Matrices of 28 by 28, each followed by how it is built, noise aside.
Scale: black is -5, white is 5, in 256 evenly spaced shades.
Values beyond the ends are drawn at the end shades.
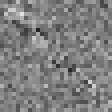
banded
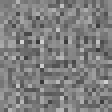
low rank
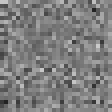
low rank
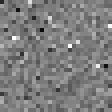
sparse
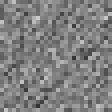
Hankel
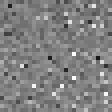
sparse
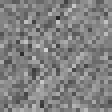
Hankel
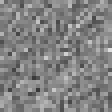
Hankel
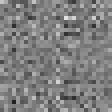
low rank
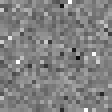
sparse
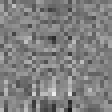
low rank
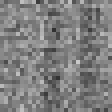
blocks
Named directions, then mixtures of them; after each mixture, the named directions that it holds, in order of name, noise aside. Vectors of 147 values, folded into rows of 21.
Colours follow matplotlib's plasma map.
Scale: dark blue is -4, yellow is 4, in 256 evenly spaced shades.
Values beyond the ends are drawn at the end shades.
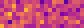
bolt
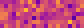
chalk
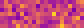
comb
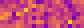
bolt, chalk.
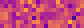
chalk.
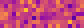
chalk.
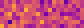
bolt.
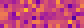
chalk.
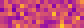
comb.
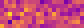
bolt, comb.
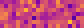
chalk.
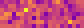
bolt, chalk.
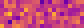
bolt, comb.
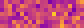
comb.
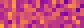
bolt, chalk.
